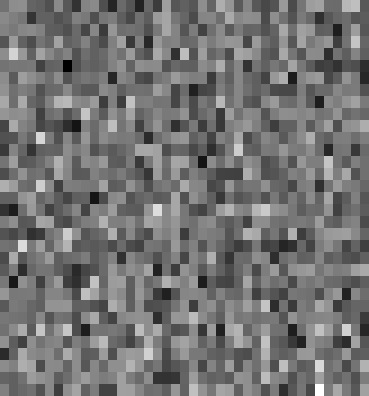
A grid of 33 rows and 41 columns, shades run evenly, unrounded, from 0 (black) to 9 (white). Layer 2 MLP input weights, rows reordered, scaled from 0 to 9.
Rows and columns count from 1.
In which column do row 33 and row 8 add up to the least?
32
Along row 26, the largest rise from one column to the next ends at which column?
13
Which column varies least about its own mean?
6
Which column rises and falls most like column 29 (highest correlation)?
18
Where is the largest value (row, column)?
33, 36
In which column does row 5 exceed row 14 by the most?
23
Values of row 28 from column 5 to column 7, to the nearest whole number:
7 4 5
